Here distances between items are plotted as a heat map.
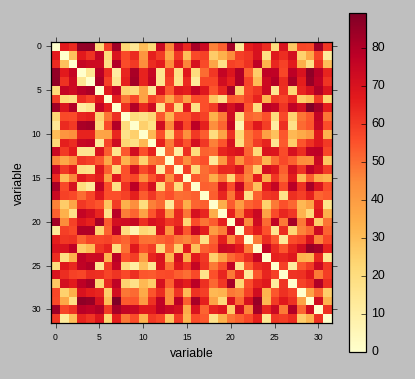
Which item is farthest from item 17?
0
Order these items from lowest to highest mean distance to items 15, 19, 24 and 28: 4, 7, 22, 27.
22, 27, 4, 7
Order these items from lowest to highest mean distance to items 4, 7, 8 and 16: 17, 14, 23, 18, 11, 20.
14, 23, 18, 17, 11, 20
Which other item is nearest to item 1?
31
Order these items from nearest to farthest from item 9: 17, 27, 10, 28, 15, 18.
27, 10, 18, 28, 15, 17
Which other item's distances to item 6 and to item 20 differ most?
19
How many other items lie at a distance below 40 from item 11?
8
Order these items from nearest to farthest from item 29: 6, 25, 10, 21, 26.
6, 10, 21, 25, 26
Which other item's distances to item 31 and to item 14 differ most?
24
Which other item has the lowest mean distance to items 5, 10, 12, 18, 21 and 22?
8
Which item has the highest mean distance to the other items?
30
